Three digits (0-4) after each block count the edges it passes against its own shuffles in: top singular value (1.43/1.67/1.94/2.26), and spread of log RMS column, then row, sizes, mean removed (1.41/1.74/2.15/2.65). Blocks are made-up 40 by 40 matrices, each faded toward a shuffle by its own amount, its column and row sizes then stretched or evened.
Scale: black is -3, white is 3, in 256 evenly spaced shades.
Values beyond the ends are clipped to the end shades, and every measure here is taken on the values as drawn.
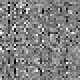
2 3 2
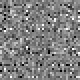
0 2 3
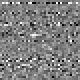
1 0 4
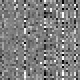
4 4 0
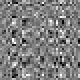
4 3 2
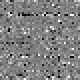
2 1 4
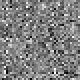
2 2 2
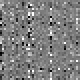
1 4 2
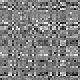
4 0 4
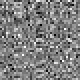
3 0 1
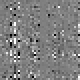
1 4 2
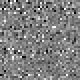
1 0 2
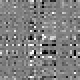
4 4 4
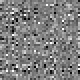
2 4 1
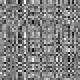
4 4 1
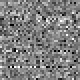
1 0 3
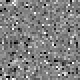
0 0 0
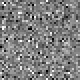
1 1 1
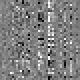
3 4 0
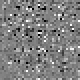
1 3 3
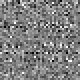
1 0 3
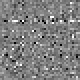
1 1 2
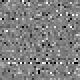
1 0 3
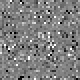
1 0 3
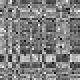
4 0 3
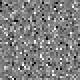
1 1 0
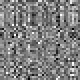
4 2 1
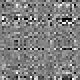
3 3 4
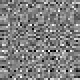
4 0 3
